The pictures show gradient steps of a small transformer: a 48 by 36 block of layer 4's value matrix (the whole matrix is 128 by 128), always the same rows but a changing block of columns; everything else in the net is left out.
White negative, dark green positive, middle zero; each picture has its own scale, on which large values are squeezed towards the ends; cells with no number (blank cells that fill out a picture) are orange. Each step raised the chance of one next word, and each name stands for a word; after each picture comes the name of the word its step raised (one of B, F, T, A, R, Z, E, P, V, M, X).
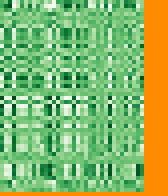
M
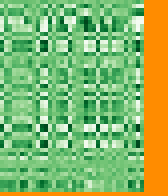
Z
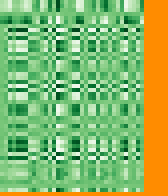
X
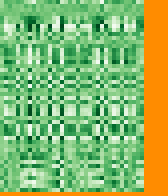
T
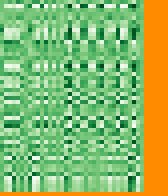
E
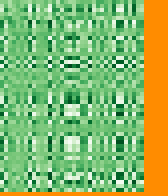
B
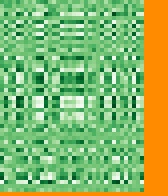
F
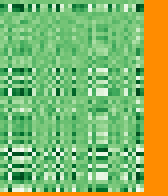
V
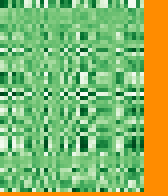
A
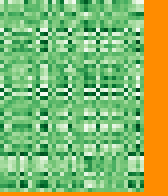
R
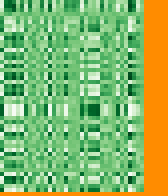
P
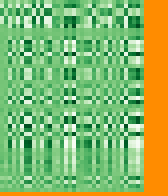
Z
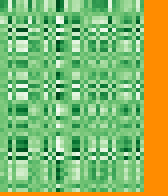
X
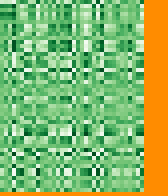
T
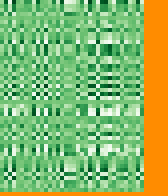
R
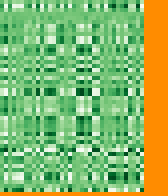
V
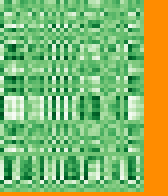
F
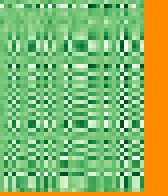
E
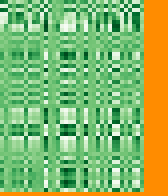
T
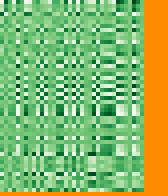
R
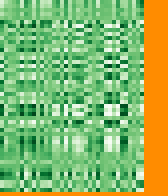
B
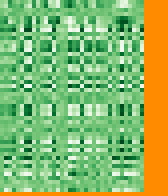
X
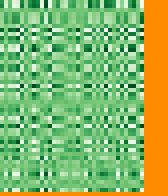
X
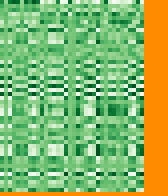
R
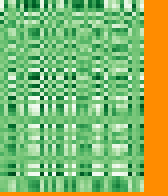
M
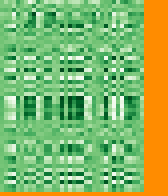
F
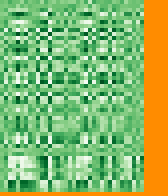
F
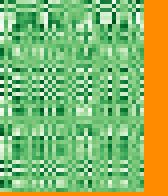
T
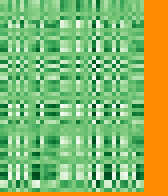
B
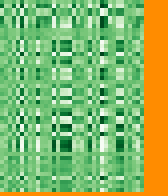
Z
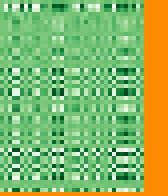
V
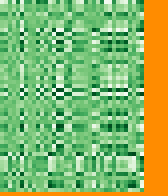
R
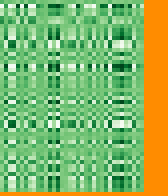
E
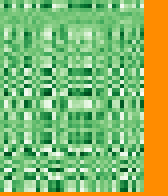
V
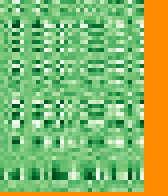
B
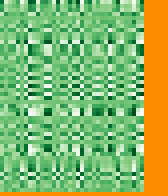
R
